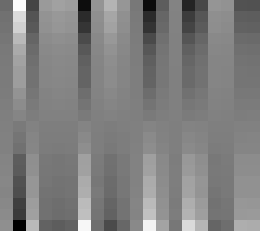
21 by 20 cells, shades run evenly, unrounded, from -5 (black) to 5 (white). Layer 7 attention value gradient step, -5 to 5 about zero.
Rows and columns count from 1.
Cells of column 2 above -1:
14
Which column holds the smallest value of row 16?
2
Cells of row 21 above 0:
10
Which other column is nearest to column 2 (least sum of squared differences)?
9
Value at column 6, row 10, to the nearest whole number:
0
